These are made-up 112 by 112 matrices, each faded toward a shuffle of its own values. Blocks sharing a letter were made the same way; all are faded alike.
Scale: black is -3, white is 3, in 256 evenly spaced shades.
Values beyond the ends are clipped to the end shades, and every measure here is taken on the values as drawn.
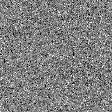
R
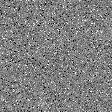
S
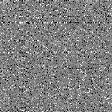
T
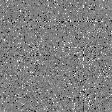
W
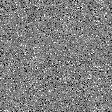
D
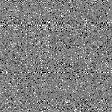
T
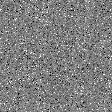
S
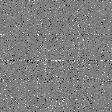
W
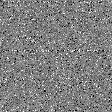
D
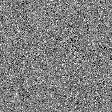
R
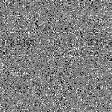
T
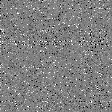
W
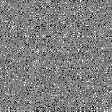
T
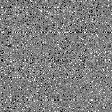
T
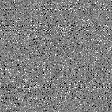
T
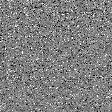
D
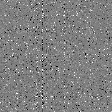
W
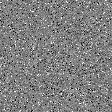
S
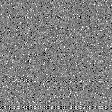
T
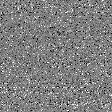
D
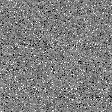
D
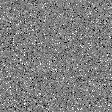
S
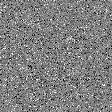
D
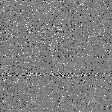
W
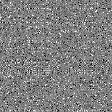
T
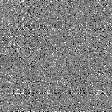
T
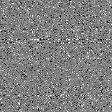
W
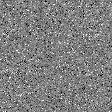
S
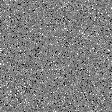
S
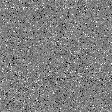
S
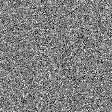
R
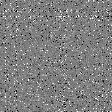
W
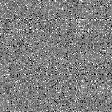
T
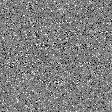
D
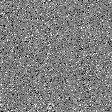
S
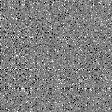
T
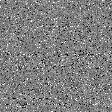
D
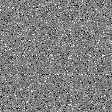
D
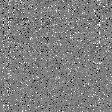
W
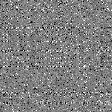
T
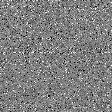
D
